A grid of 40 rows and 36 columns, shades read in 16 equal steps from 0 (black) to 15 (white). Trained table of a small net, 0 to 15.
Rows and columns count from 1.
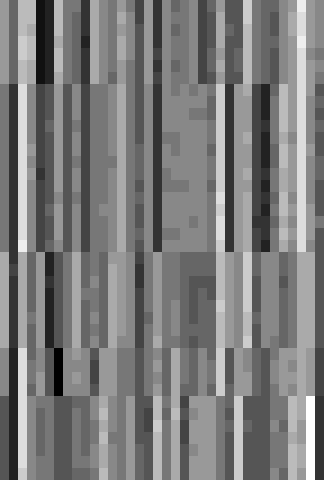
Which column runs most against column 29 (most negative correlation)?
23
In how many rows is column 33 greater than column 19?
29
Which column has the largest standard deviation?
18
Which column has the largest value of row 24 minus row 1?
5
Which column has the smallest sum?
2
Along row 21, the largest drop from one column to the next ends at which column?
26
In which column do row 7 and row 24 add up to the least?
6
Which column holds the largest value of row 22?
28
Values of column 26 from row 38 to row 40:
5 5 5
